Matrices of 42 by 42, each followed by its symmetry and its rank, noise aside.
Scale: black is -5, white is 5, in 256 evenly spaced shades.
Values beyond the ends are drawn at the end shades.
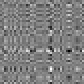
antisymmetric, rank two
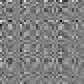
no symmetry, rank three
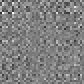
no symmetry, rank three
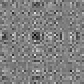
symmetric, rank two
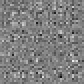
no symmetry, rank four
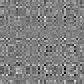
no symmetry, rank three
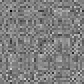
symmetric, rank four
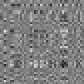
no symmetry, rank three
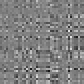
antisymmetric, rank two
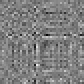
symmetric, rank three
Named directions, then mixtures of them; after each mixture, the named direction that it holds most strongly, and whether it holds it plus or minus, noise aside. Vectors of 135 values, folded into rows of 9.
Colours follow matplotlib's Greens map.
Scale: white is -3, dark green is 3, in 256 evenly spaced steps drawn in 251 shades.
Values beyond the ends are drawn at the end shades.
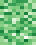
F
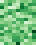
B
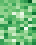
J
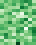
J, plus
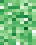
B, minus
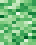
B, plus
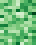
B, plus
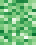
F, plus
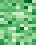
J, plus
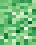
J, plus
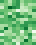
B, minus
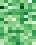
F, plus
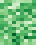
B, plus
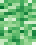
B, plus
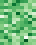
F, plus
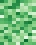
B, minus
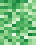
F, plus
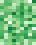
J, minus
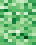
F, minus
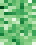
F, plus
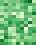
J, plus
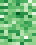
F, plus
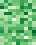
F, plus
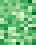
J, plus
